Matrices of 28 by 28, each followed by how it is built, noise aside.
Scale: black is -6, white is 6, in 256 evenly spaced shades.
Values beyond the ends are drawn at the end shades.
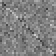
diagonal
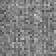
blocks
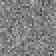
noise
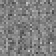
blocks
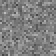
noise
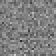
low rank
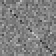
diagonal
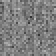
blocks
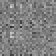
low rank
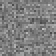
blocks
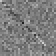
diagonal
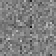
uneven columns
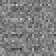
low rank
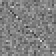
diagonal
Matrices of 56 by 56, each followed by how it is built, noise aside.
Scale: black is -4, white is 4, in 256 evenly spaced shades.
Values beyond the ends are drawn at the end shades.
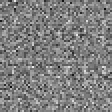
repeating columns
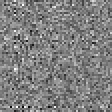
low rank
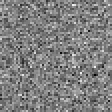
low rank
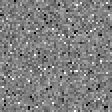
sparse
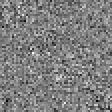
block diagonal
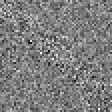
banded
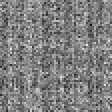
blocks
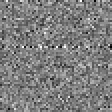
uneven rows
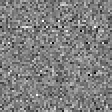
uneven rows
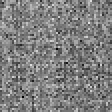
blocks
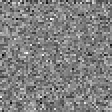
uneven rows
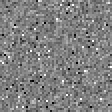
sparse
